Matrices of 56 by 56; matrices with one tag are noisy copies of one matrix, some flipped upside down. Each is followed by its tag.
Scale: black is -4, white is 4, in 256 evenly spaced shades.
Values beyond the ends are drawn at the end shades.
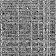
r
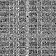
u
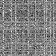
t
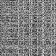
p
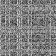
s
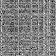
r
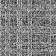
s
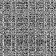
t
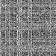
s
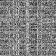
u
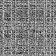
t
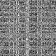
u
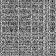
r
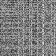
p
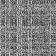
s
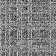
s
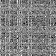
s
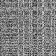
p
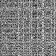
p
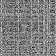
r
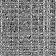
r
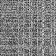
p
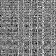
p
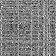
r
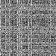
s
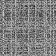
t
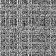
s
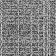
r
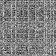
t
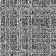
s
